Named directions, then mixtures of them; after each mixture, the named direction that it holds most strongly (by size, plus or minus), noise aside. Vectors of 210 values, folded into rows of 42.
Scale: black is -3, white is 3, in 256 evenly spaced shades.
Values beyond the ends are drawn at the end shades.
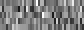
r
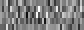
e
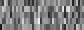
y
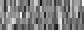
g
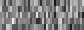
g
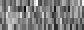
g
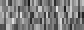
g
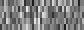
y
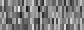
r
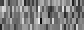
y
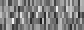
e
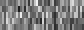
g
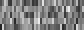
y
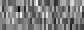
r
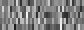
e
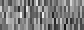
r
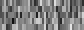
g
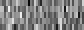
g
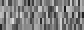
y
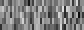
y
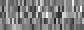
r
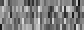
y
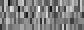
e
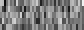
g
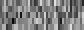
g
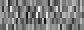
e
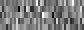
r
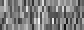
y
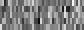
y
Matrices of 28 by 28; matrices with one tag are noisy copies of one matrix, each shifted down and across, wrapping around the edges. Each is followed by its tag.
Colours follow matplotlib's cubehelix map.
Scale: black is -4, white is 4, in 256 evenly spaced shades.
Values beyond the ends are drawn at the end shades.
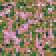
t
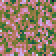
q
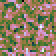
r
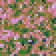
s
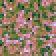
r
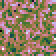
t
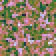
r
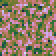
t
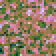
s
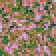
q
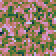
q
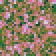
q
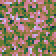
r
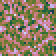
q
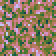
q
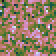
s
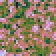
s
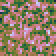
s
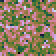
r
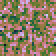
t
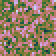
q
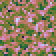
s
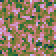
t
